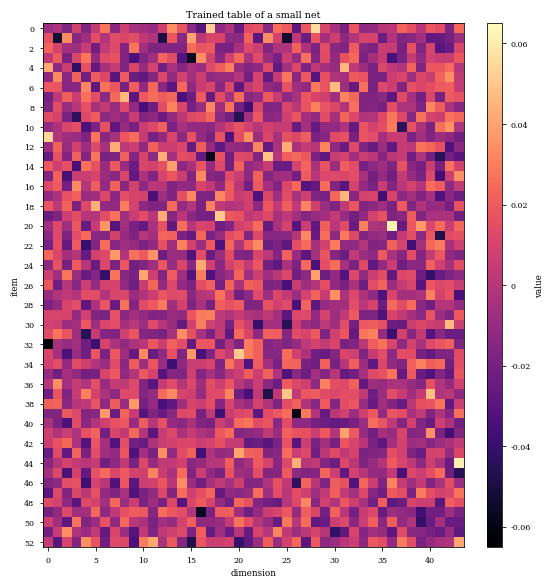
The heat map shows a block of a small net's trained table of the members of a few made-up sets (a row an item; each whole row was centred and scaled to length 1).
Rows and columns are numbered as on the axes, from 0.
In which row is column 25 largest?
37
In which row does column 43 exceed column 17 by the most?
44
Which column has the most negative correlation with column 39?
10
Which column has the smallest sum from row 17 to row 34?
4
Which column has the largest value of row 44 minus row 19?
43
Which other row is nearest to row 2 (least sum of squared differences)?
29
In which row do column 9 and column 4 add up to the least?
46
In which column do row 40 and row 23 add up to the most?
7
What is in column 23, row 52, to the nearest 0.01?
0.02
